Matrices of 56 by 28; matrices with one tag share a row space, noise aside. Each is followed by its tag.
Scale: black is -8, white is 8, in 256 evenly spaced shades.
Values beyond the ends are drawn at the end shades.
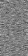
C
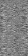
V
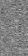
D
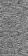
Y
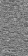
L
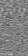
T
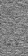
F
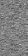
D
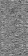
D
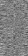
V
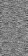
Y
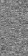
D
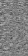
T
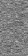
F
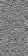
C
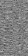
T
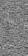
L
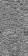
L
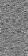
C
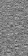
F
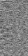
T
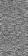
Y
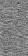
Y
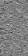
T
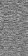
Y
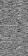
Y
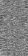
V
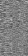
T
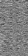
T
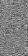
C
